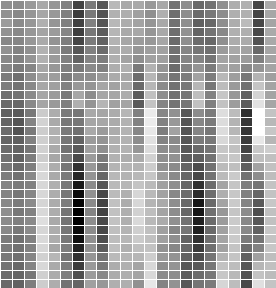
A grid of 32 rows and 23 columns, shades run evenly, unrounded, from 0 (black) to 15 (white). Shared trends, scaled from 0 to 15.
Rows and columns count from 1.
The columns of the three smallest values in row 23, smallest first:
7, 17, 9
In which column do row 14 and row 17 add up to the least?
21
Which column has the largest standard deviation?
22
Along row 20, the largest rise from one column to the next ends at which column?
8
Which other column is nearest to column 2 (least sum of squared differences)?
16
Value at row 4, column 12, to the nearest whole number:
10
